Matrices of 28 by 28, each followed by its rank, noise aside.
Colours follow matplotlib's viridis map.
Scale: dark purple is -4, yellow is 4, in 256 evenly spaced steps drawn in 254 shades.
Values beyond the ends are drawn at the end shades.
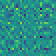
four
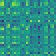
two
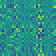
three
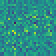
six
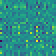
three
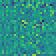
six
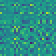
three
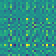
two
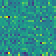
four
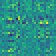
four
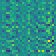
three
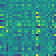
three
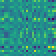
two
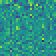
six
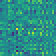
four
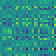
two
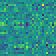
four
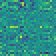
four
